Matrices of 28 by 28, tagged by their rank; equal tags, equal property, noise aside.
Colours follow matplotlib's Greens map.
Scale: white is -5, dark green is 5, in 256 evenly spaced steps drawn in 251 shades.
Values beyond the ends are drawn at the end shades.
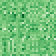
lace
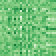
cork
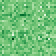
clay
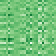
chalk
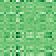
chalk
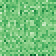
clay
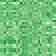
cork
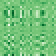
chalk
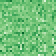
clay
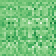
lace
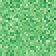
clay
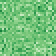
clay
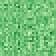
clay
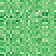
cork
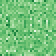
clay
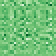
cork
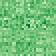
clay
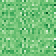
lace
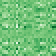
cork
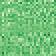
lace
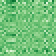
cork
